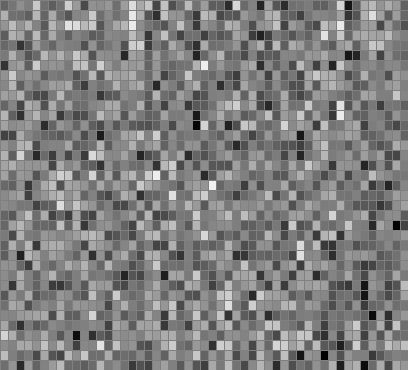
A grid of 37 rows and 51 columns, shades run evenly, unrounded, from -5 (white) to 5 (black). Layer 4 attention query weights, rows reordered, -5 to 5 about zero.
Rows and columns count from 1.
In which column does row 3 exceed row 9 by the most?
25
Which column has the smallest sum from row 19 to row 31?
29
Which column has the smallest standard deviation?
51
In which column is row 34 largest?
10
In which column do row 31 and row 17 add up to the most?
46
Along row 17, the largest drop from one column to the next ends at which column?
21
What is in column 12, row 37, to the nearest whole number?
1
